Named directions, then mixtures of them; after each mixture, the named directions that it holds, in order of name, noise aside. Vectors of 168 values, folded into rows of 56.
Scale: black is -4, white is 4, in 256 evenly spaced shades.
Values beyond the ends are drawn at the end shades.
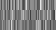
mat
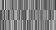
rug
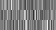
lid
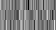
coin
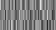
coin, lid, mat.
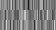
coin, lid, mat.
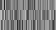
rug.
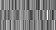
coin, mat, rug.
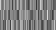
coin, mat, rug.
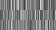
lid, mat, rug.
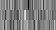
coin, lid, rug.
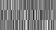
lid.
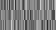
lid, mat.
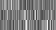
lid.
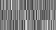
lid.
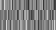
coin, lid, rug.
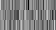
coin.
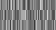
coin, lid, mat.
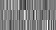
lid.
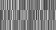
lid, mat, rug.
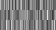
coin, mat, rug.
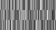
coin, mat.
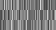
lid, mat, rug.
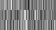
coin, lid.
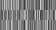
lid, mat, rug.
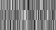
coin, lid, mat.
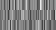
mat.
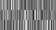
lid.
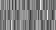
coin, mat, rug.
